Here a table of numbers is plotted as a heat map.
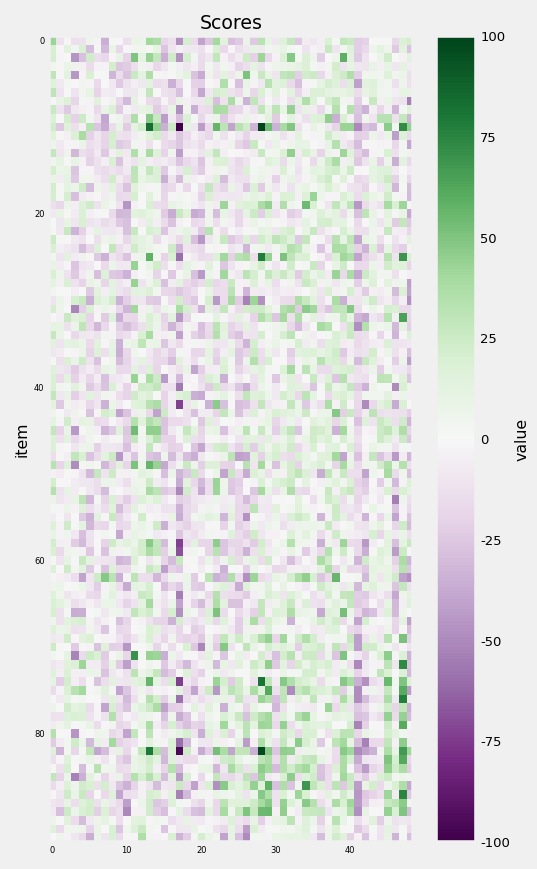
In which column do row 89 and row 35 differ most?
26
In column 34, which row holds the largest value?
86
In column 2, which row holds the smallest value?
8
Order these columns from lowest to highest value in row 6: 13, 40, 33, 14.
33, 14, 40, 13
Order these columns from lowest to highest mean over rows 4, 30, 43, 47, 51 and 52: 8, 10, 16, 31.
10, 16, 8, 31
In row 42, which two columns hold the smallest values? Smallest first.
17, 42
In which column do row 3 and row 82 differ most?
28
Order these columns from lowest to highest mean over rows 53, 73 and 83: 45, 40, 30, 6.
30, 6, 40, 45
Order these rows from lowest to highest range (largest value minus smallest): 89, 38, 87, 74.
38, 89, 87, 74
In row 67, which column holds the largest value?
27
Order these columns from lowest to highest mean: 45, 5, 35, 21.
5, 21, 35, 45
